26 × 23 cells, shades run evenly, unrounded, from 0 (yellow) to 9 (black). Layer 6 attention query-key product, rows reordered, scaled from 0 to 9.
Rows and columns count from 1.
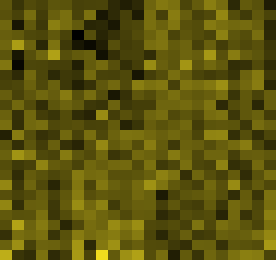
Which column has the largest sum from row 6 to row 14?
2
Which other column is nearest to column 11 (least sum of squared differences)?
12
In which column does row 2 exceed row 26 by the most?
9
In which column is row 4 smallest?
19
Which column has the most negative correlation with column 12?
15
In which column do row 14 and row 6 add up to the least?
18
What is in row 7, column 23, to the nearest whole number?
7
